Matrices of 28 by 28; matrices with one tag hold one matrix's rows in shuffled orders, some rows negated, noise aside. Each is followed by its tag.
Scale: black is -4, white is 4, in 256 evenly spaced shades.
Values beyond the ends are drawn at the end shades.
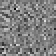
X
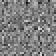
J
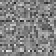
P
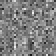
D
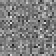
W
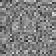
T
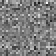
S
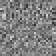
T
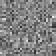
T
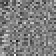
X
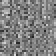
X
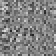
X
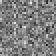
D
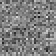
S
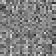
T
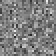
D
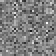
D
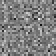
J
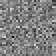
T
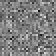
W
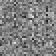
D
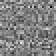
P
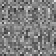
J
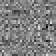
S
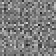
J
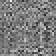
W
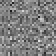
W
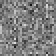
D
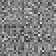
J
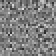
W
